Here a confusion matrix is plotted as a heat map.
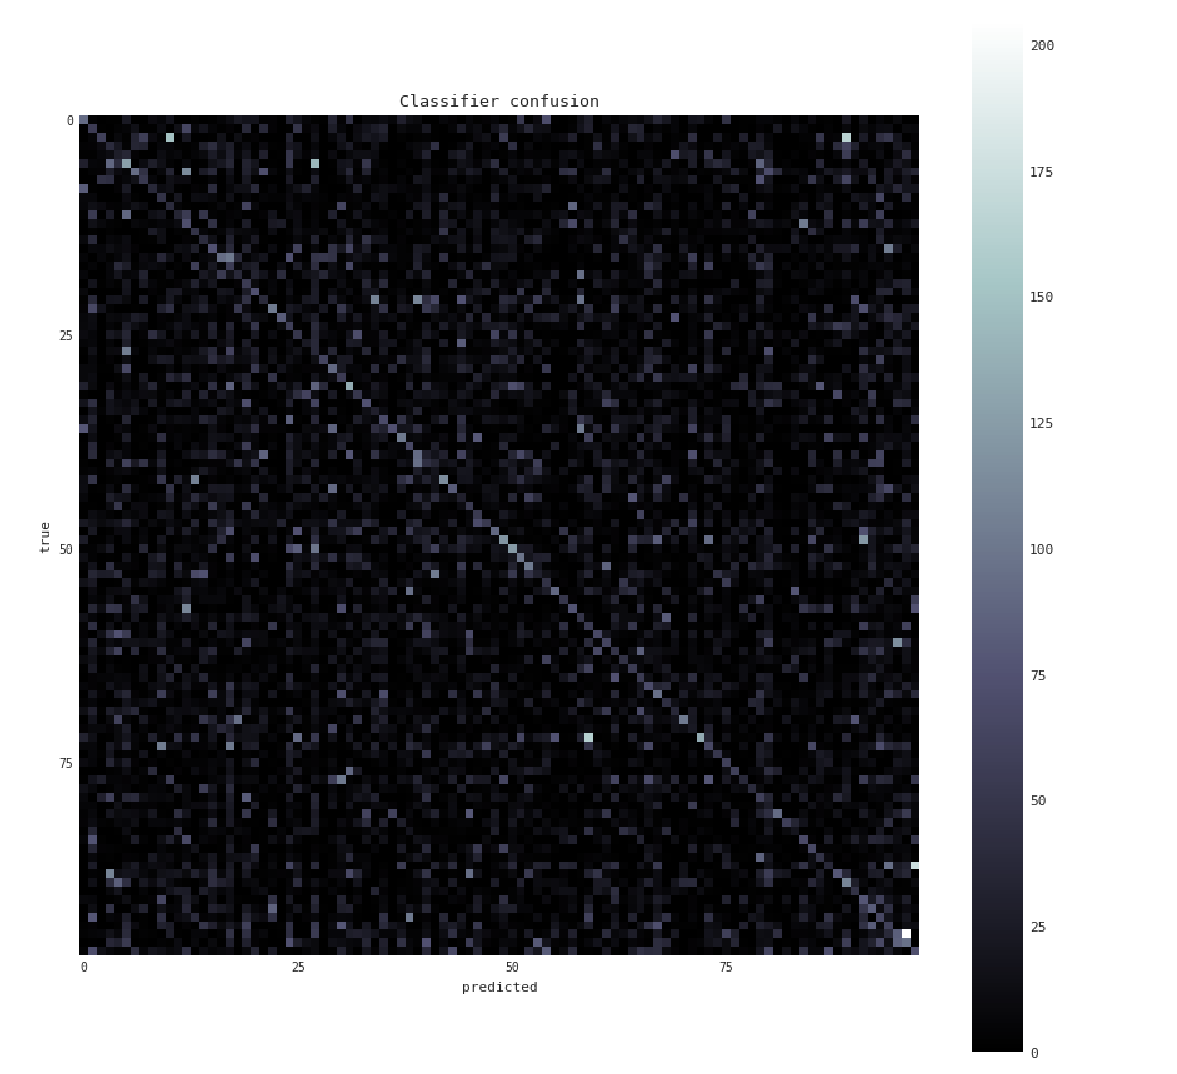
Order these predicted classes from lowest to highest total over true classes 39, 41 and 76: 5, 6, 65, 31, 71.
6, 5, 65, 71, 31
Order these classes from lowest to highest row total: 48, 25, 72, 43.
25, 43, 48, 72
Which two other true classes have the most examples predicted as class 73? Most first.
49, 77
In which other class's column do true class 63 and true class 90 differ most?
54
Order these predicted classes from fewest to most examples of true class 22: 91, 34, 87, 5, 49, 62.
5, 34, 49, 87, 62, 91
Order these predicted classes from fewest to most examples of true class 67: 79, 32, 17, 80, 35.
32, 80, 17, 79, 35
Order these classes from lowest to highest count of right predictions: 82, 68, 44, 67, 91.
44, 68, 82, 91, 67
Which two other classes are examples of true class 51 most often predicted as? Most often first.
20, 17
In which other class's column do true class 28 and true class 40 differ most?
39
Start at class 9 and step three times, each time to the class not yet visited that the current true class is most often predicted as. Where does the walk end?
19
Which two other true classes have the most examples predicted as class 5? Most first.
27, 11
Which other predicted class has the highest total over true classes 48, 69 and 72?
59
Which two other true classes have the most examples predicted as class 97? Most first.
87, 57
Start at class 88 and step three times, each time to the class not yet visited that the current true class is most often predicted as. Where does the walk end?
4
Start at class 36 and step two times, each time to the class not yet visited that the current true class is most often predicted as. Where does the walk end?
68
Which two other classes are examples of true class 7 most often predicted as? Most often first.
79, 89
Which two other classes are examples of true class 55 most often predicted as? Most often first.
38, 83
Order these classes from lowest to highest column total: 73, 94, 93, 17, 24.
73, 94, 93, 24, 17
